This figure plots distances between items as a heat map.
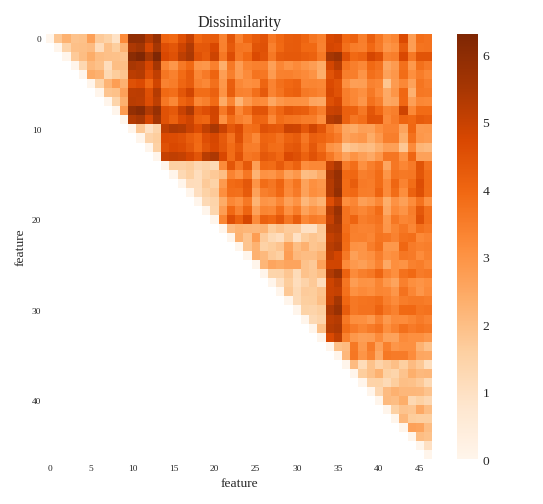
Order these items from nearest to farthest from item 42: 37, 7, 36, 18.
37, 36, 7, 18
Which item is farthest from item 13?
2
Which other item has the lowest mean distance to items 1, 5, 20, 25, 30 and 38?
41
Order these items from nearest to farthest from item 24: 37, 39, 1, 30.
30, 37, 39, 1
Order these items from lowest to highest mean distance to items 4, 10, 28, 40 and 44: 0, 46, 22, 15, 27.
46, 27, 22, 0, 15
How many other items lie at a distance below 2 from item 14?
6
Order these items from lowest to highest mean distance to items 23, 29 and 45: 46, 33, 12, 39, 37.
33, 46, 37, 39, 12
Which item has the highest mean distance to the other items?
35
